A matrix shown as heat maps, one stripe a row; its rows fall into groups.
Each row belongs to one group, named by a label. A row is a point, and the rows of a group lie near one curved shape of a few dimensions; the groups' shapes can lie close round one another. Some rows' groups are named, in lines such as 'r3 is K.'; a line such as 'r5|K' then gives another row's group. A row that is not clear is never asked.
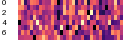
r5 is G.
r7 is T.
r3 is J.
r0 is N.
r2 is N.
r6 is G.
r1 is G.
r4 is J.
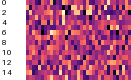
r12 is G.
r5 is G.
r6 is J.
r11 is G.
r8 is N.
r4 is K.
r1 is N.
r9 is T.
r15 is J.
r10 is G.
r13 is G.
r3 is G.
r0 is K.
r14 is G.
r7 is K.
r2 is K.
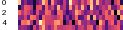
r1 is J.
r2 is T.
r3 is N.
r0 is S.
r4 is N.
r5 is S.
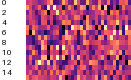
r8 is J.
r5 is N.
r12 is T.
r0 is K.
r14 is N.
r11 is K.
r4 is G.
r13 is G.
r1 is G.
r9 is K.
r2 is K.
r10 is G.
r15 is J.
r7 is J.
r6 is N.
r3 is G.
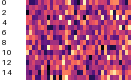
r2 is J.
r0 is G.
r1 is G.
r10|N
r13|K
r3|G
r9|G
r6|N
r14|G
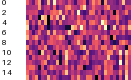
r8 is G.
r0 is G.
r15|N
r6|G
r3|K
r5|N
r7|J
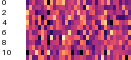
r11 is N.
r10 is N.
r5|J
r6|J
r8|K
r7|K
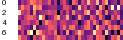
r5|J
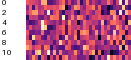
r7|N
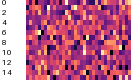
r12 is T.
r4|K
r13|J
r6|J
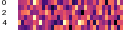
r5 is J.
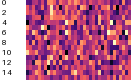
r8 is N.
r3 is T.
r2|J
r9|G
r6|N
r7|J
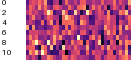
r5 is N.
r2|K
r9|K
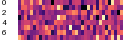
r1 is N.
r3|J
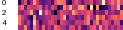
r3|J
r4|J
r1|N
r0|J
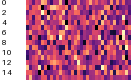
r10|J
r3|G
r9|N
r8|G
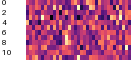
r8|J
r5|G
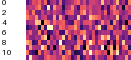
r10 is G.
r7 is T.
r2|G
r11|N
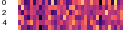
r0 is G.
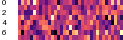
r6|N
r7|J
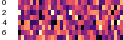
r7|K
